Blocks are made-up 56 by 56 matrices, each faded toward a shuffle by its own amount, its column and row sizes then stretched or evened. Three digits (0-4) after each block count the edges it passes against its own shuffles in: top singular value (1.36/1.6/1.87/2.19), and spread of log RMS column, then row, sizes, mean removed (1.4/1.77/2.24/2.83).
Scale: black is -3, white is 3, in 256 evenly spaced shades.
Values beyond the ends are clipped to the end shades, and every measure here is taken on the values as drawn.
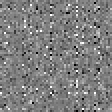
1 3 1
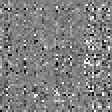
3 4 3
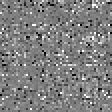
1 1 3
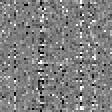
3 4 0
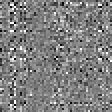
4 4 2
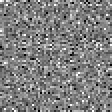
2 0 1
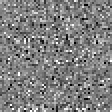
1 1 2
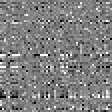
4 1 3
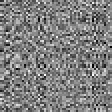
4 3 1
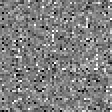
0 2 2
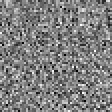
3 0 2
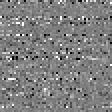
0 1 4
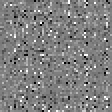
0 3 1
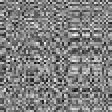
4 0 3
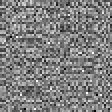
4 0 0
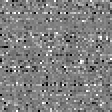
1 0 4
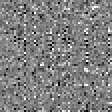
3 3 1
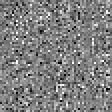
1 3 1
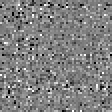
0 1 3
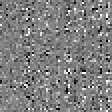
0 4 2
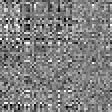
4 3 3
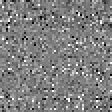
0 2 2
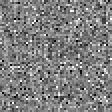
1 0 1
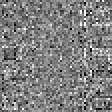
3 3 1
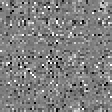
3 2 3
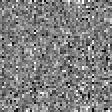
0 3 1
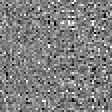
3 3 0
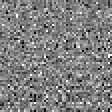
3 2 1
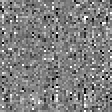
2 3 1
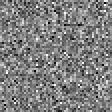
1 1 0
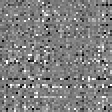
2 2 4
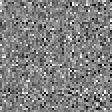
2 2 2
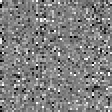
1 3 0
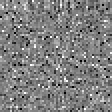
2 0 0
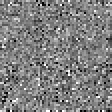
2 1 3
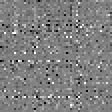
2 1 3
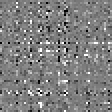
1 4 4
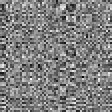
4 3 1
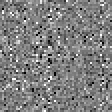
2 2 1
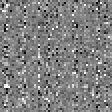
1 4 1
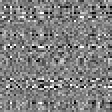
4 0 4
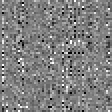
2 4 1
